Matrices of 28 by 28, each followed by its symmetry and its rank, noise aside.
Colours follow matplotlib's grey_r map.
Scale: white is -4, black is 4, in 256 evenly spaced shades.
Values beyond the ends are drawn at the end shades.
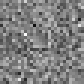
antisymmetric, rank eight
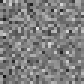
no symmetry, rank eight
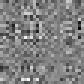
antisymmetric, rank four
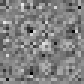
symmetric, rank six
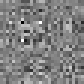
no symmetry, rank four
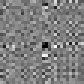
no symmetry, rank four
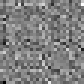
antisymmetric, rank six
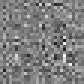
no symmetry, rank four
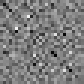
symmetric, rank eight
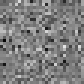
no symmetry, rank six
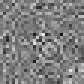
symmetric, rank six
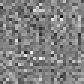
no symmetry, rank eight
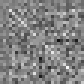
symmetric, rank six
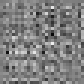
antisymmetric, rank four
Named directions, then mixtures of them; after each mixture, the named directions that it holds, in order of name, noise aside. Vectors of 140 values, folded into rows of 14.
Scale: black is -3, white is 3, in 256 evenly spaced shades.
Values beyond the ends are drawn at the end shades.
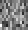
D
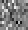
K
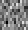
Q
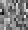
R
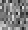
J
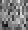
D, J.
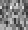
D, J, Q.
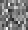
D, J, K.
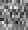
J, K, Q.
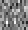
Q.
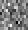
K, R.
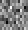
Q, R.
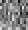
J.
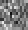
J, K, Q.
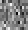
J.
